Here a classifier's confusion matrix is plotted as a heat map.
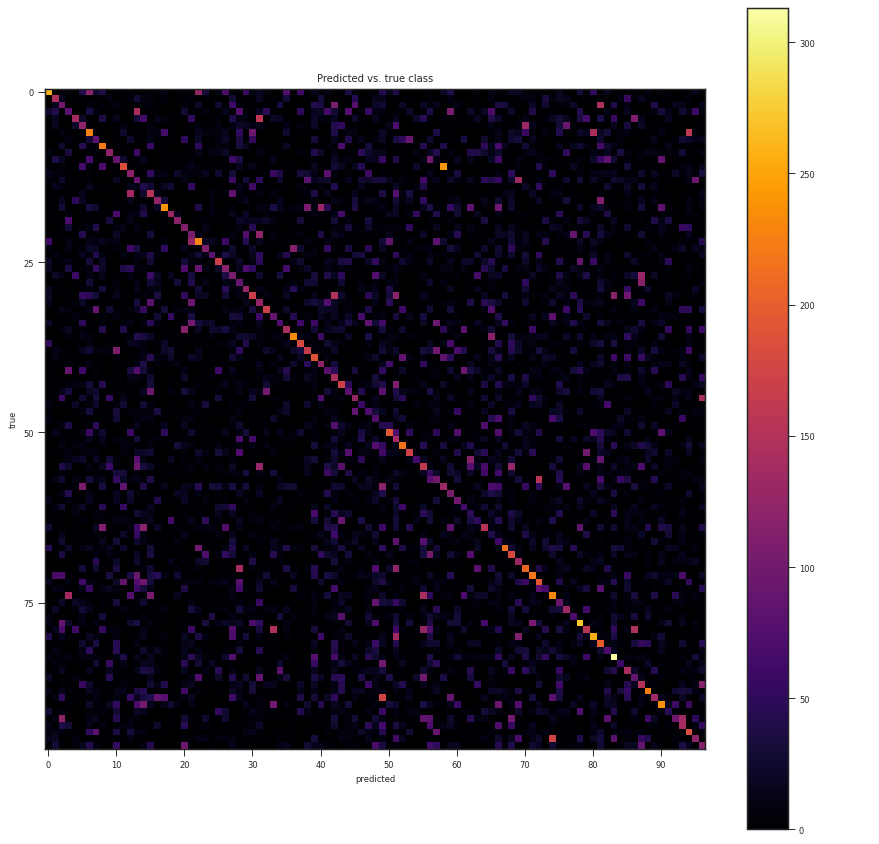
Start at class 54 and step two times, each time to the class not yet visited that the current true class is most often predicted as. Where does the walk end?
39
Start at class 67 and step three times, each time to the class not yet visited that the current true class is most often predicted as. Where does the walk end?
31
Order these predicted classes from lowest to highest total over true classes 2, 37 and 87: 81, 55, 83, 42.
55, 83, 42, 81
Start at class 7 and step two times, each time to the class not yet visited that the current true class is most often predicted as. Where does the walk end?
79
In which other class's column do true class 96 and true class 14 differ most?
20
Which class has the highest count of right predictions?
83
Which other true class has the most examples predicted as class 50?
22
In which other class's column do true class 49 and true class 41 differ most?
61
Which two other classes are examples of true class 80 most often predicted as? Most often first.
51, 69
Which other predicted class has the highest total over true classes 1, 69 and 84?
49
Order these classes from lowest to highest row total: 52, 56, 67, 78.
56, 52, 67, 78
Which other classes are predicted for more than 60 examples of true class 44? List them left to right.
15, 32, 49
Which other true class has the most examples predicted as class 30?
6
